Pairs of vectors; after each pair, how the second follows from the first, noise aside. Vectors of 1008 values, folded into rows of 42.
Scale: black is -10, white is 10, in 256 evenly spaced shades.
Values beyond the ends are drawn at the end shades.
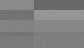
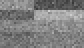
scaled up.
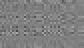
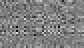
scaled up.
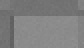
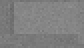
wrapped around, shrunk.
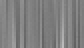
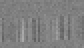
wrapped around, partly zeroed.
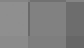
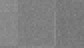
reversed, negated, shrunk.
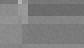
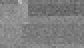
copied.
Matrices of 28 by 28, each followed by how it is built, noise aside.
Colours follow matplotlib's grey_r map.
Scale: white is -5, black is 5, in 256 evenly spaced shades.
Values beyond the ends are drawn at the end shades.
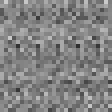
repeating columns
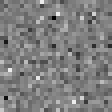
sparse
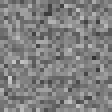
repeating rows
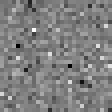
sparse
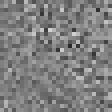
upper triangular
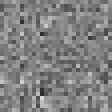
low rank
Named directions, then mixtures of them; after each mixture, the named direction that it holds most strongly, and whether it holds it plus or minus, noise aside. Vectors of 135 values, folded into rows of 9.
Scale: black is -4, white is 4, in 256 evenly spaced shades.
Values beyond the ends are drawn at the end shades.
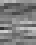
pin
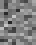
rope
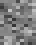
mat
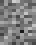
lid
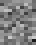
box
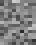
lid, plus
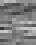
pin, plus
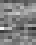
pin, minus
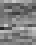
pin, plus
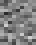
rope, plus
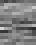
pin, minus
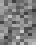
lid, minus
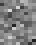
box, plus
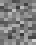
box, minus
